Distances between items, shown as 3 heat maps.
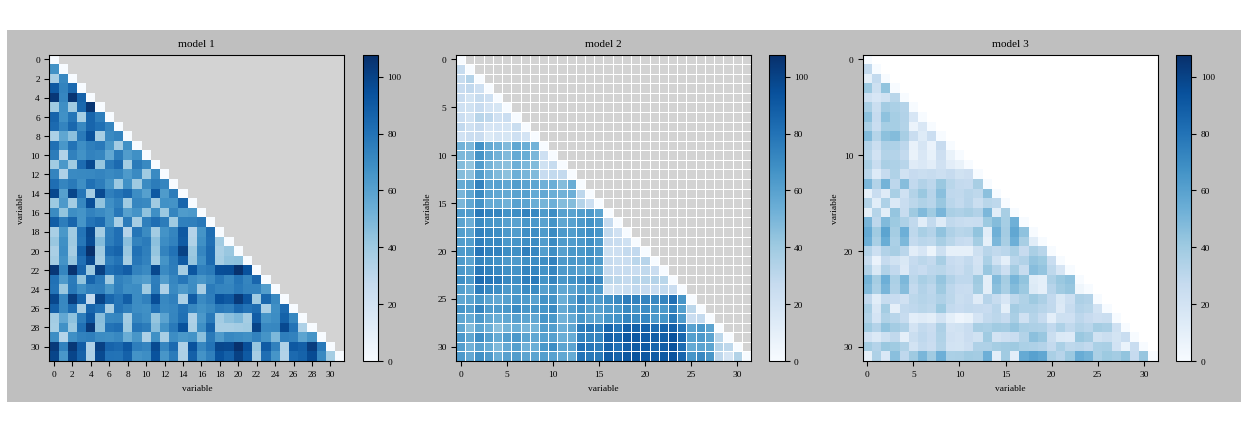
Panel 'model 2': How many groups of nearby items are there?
6
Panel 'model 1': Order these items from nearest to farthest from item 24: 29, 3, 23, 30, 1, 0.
1, 29, 23, 3, 30, 0
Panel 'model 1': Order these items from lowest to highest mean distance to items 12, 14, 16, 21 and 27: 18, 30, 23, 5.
18, 5, 23, 30
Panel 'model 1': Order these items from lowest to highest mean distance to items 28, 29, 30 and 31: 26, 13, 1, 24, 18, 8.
1, 24, 8, 18, 13, 26
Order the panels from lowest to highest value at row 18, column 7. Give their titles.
model 3, model 2, model 1
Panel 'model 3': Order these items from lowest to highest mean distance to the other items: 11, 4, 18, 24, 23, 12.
11, 12, 4, 24, 23, 18
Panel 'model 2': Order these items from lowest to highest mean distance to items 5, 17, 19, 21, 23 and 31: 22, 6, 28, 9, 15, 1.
22, 1, 6, 9, 15, 28
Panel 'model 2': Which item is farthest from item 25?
23
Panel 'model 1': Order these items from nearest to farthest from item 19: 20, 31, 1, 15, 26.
15, 20, 1, 26, 31
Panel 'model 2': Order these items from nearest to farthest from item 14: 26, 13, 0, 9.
13, 0, 9, 26
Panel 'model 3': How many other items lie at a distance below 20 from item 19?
4
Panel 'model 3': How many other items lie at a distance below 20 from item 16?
4
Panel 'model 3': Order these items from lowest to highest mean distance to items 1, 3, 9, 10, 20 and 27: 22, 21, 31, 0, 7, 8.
7, 21, 22, 8, 0, 31
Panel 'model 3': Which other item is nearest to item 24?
23
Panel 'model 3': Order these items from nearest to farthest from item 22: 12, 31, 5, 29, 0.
29, 12, 5, 0, 31
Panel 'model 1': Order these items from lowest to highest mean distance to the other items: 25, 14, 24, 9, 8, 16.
8, 16, 24, 9, 14, 25
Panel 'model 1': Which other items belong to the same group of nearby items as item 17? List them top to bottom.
7, 9, 13
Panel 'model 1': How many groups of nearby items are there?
5
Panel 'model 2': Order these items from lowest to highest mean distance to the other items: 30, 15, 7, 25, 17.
7, 17, 15, 25, 30
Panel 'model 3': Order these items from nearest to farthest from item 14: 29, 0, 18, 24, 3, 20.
0, 29, 20, 3, 24, 18
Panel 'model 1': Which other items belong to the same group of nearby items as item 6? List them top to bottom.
3, 23, 26
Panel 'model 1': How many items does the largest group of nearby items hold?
12
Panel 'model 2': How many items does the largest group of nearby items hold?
9
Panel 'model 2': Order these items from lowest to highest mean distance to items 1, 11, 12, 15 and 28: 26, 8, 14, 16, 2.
8, 14, 2, 26, 16
